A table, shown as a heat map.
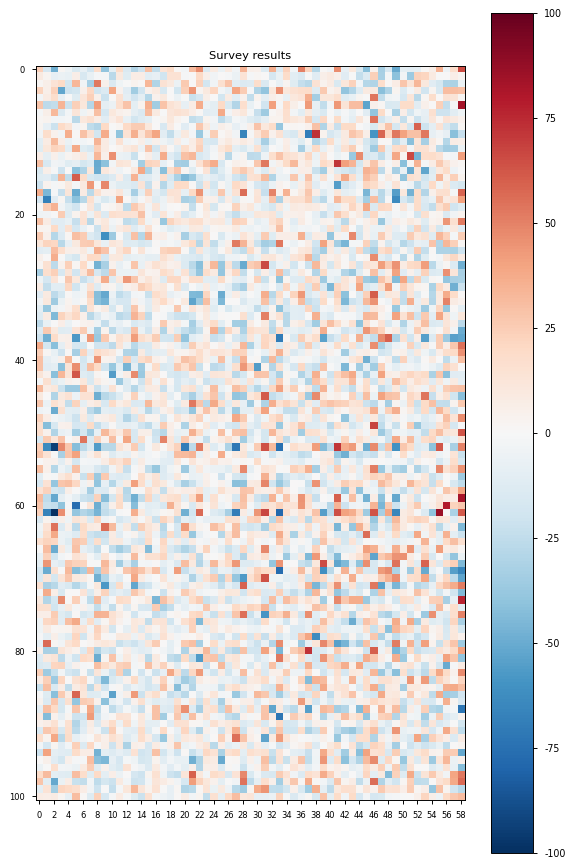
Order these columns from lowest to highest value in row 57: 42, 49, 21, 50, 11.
21, 11, 50, 49, 42
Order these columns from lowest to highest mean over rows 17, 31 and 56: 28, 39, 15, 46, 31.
39, 15, 28, 31, 46
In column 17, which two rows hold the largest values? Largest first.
51, 12
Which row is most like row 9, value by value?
67
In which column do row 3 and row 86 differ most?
10
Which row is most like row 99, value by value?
57
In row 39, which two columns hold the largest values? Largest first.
58, 33
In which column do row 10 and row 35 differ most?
53
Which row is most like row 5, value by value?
73
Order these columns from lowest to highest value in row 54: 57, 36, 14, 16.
36, 16, 14, 57
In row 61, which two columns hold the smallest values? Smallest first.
2, 33
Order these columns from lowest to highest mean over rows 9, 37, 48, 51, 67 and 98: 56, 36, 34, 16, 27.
34, 56, 27, 36, 16
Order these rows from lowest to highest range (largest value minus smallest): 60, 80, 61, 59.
80, 59, 60, 61
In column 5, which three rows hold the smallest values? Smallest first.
60, 37, 17
